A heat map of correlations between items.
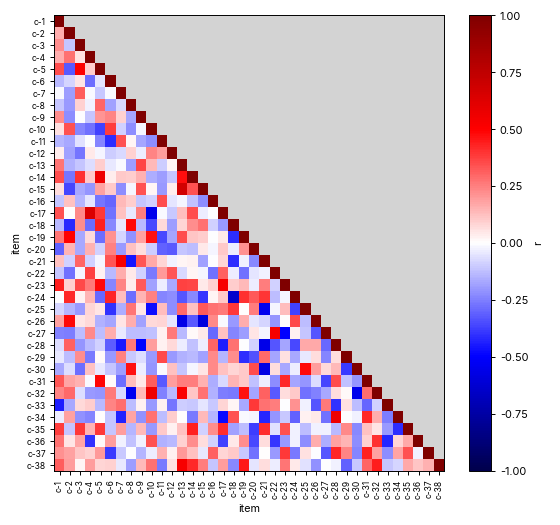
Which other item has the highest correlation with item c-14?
c-5
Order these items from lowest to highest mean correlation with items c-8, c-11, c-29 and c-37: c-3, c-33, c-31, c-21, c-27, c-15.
c-27, c-15, c-33, c-21, c-31, c-3
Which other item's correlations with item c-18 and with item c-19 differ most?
c-24
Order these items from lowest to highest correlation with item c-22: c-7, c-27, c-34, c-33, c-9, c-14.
c-34, c-9, c-14, c-7, c-33, c-27
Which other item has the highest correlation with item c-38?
c-13
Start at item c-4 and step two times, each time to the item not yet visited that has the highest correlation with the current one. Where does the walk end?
c-23
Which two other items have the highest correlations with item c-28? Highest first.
c-34, c-37
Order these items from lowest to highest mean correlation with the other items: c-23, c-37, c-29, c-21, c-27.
c-27, c-29, c-21, c-37, c-23
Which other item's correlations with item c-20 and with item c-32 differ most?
c-30
